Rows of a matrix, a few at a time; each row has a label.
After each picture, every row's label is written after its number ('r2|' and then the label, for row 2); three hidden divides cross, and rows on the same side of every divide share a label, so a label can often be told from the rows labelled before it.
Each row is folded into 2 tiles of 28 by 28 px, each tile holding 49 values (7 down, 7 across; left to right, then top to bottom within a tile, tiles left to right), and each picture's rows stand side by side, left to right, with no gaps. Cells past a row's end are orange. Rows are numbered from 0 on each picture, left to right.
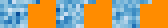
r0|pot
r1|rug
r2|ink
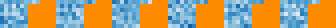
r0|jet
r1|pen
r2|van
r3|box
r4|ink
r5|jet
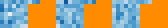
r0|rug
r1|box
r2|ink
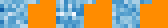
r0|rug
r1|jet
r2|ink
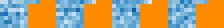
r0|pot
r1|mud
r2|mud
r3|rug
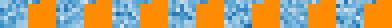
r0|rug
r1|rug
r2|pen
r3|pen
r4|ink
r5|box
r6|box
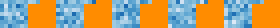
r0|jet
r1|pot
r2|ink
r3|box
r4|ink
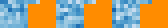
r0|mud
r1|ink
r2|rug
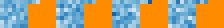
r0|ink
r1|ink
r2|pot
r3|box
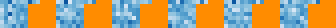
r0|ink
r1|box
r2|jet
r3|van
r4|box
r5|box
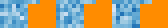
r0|jet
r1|rug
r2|ink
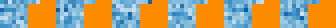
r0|van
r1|rug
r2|pot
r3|pen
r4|mud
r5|pen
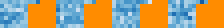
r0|pot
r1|rug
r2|mud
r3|pen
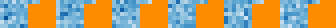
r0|ink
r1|ink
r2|van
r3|box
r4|jet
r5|ink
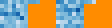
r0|pen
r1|mud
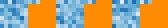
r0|van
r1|box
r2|van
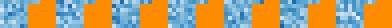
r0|ink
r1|pen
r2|box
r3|box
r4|pot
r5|van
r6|jet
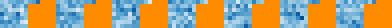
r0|pot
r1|pot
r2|mud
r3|mud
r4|ink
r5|pen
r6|box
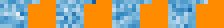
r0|jet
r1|pot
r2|ink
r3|mud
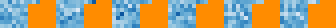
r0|box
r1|pot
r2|ink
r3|ink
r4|jet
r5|jet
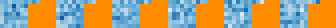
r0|pen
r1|ink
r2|box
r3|ink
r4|mud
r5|pot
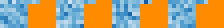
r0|box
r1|ink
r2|pen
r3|ink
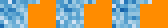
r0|van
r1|van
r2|van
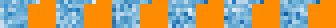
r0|ink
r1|mud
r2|rug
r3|pot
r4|box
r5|pot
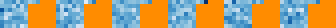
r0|rug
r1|rug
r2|pot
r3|pot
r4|box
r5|pot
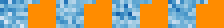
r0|van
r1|box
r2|pen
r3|van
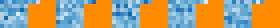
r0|mud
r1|rug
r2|pen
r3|mud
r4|box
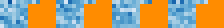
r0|box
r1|van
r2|pot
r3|van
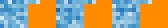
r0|van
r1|van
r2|mud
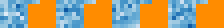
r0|jet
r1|mud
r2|rug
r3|ink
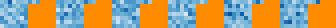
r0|box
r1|ink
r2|van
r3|jet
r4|pen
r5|pot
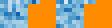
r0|pen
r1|van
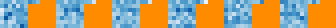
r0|ink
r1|mud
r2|mud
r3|mud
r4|rug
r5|pen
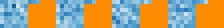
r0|pen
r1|ink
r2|box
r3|mud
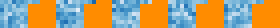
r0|rug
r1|pot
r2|van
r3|jet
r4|rug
